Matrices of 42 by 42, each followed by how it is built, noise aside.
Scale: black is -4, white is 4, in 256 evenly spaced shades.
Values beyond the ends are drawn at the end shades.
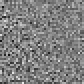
lower triangular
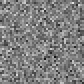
noise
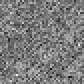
Hankel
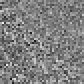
lower triangular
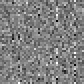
uneven columns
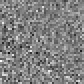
lower triangular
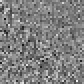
lower triangular
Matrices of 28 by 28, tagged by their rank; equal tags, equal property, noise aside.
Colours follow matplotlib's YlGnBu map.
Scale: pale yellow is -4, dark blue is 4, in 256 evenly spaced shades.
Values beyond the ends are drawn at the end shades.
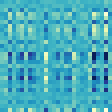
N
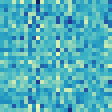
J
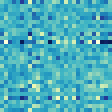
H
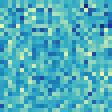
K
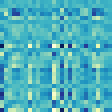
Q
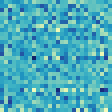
K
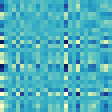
N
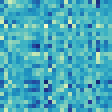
J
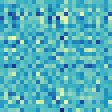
J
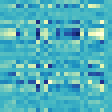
Q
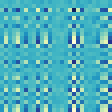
N
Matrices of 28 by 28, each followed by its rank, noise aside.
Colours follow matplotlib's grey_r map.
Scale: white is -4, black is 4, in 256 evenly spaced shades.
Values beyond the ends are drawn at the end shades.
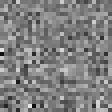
six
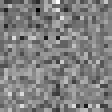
five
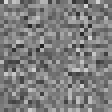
seven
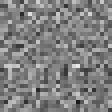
seven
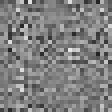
six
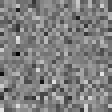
six
